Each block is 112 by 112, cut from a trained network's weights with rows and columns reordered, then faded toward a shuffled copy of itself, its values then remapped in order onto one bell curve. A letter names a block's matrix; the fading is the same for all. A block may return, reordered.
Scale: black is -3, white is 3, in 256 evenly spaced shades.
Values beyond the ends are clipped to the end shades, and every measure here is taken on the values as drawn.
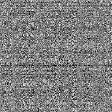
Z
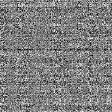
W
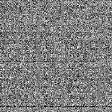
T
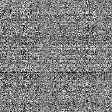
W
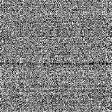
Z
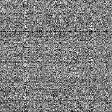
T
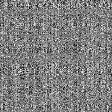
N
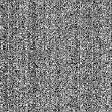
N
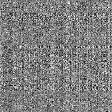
N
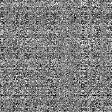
W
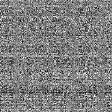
W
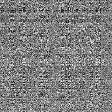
W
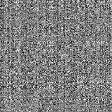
N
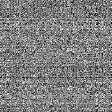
W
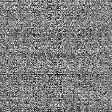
W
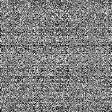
W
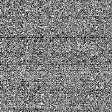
T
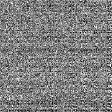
W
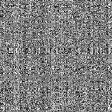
N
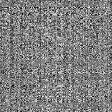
N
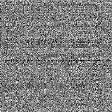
Z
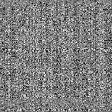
N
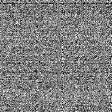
T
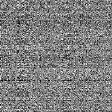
W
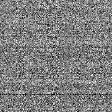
T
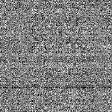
Z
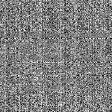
N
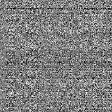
Z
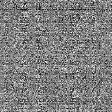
W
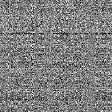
Z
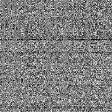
T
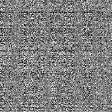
W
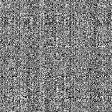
N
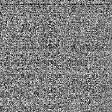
Z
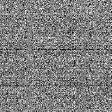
T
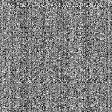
N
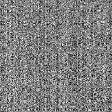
N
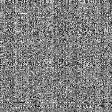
N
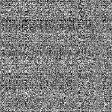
W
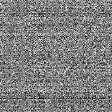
W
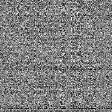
T
